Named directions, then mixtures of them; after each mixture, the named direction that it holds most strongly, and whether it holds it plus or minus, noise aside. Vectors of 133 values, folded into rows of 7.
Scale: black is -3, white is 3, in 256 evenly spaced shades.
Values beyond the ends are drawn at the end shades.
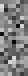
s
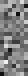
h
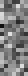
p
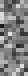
p, plus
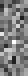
s, minus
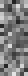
p, plus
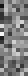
p, minus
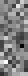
h, plus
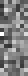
p, minus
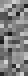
h, plus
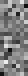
h, plus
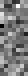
p, plus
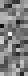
p, plus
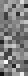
h, plus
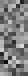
s, plus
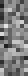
p, minus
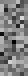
s, plus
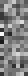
p, minus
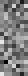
h, minus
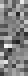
h, plus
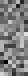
h, minus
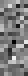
s, plus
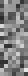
p, minus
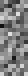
p, plus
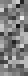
s, plus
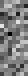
p, minus
